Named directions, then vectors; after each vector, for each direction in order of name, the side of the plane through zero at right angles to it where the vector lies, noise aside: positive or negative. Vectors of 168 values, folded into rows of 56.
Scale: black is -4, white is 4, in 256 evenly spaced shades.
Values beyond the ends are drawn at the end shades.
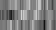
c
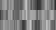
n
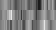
negative, positive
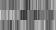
negative, negative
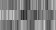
negative, negative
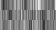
positive, negative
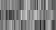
positive, positive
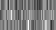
negative, positive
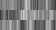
positive, positive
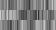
negative, negative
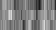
negative, positive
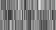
positive, negative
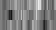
positive, negative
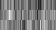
negative, positive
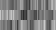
negative, negative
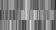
positive, positive
